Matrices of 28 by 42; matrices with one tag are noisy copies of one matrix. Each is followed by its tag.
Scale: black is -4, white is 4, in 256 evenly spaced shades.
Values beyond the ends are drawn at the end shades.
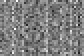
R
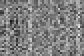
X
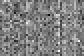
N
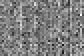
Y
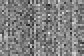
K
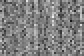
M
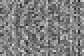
R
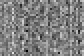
R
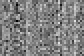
N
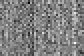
K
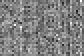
Y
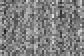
M
